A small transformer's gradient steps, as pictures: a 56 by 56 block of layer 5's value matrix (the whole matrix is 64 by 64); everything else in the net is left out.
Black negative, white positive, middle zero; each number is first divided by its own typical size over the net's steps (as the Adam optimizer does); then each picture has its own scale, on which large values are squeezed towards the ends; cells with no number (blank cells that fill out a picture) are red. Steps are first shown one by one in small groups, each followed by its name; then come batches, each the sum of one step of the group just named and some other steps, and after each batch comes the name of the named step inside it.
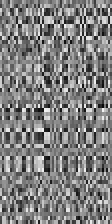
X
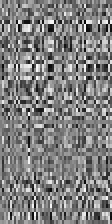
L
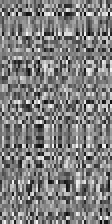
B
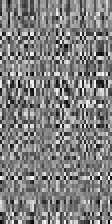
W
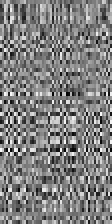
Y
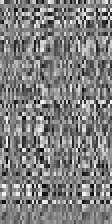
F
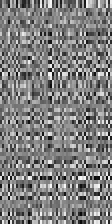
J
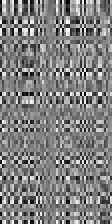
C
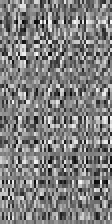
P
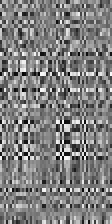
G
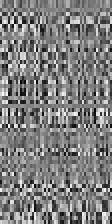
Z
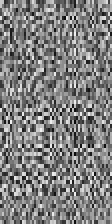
F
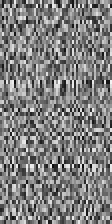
L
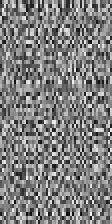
C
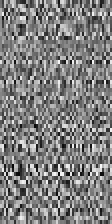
B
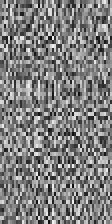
Y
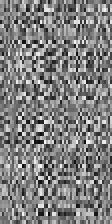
P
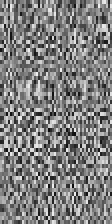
Y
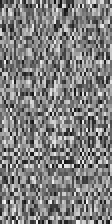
C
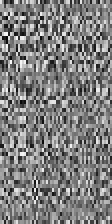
P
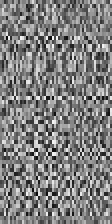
L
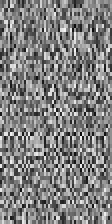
Z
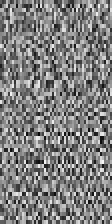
Y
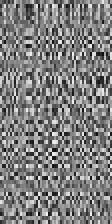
W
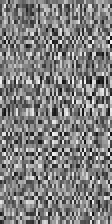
W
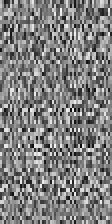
X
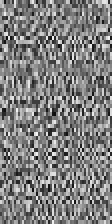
F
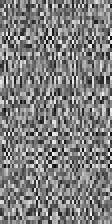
P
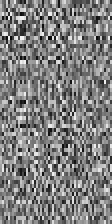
P
